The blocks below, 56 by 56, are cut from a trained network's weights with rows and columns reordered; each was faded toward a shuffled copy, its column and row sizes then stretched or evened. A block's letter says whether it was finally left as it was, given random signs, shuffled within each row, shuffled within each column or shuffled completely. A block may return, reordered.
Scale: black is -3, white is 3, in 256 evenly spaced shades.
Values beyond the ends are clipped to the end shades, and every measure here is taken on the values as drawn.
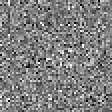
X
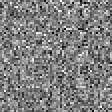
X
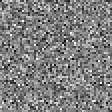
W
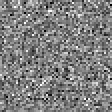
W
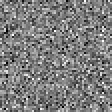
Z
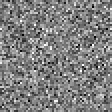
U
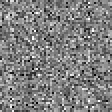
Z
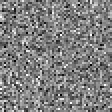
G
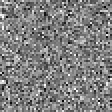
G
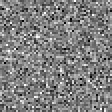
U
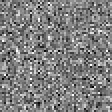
X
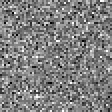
W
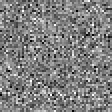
Z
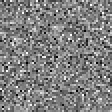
W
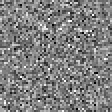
G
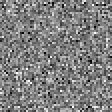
W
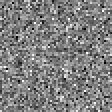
U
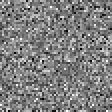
W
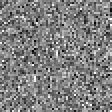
G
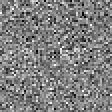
X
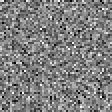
W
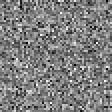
Z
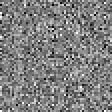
X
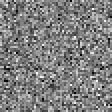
G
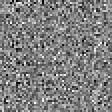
X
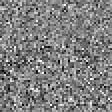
W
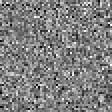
X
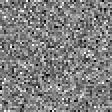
U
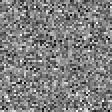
W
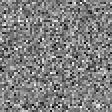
W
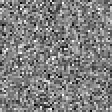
G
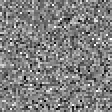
W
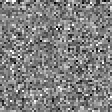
Z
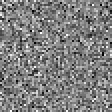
G
